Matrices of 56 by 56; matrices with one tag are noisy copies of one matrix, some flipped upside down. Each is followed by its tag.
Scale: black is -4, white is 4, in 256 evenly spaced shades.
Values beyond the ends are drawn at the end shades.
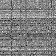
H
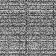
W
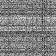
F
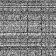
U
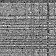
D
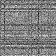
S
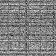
W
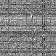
F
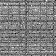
W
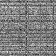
W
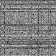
S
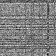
D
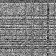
D
